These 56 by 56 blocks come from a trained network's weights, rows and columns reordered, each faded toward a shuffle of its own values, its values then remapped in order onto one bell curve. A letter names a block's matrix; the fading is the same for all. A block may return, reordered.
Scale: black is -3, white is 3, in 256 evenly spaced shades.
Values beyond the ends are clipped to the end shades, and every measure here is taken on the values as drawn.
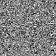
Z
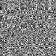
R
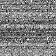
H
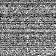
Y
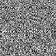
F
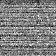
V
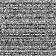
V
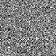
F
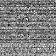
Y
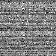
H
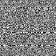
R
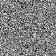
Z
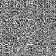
F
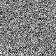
Z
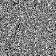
Z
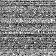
Y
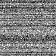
V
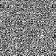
F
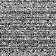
H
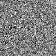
Z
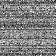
H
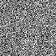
Z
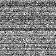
Y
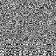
R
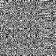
F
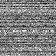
V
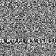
R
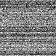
V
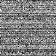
H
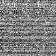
H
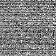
H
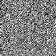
Z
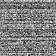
Y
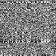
R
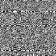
R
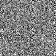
Z
